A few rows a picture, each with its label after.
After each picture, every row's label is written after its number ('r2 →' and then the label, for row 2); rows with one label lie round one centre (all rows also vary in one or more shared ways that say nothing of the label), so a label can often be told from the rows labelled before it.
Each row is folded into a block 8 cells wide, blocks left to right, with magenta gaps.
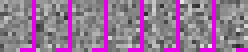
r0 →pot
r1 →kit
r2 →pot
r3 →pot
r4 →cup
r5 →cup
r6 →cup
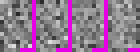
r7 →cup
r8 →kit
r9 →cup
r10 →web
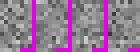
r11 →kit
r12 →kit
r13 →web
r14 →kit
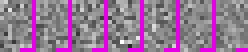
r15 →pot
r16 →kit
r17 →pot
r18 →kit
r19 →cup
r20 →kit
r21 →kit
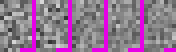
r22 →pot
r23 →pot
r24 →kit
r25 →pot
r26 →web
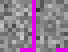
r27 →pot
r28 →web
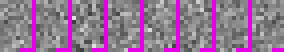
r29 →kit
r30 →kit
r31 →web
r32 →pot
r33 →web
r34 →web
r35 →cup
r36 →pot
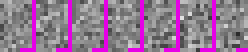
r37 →kit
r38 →pot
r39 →web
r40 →web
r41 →cup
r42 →kit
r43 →cup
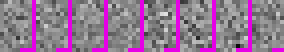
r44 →kit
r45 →cup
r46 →web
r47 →pot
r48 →pot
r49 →kit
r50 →cup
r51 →kit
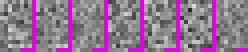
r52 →pot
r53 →pot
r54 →kit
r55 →pot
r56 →pot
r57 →kit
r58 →kit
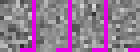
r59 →web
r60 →kit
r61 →kit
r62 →cup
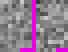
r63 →pot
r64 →web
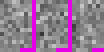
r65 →pot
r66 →pot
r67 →kit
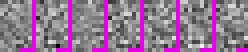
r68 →kit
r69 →cup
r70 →web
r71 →pot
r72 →web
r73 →pot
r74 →web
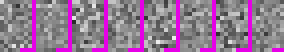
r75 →cup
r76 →web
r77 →web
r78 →kit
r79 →cup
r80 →pot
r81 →pot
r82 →pot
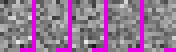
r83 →web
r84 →kit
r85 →cup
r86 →web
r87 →cup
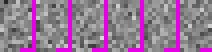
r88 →web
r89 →cup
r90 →cup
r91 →cup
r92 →kit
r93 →cup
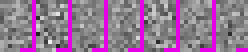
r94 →web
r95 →pot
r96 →cup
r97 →cup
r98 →web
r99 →kit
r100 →pot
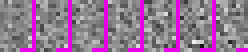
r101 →cup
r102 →cup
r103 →web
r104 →cup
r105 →pot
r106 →kit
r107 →cup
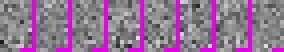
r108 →pot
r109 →kit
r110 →kit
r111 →cup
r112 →kit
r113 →cup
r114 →kit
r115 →cup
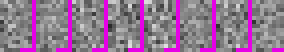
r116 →web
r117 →web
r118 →cup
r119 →kit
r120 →pot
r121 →kit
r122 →kit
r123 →web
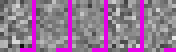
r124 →web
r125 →web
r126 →cup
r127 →cup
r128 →cup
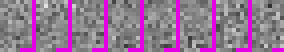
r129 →kit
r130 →kit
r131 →pot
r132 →cup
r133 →cup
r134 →cup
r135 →kit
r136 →cup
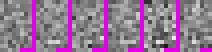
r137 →pot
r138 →kit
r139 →cup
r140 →web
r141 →cup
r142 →web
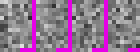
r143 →kit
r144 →cup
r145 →pot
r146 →kit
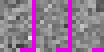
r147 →cup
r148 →web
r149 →web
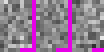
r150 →pot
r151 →kit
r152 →web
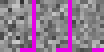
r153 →kit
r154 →pot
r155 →web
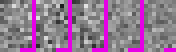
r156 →web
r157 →kit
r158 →web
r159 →pot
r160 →cup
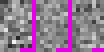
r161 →web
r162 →web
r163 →pot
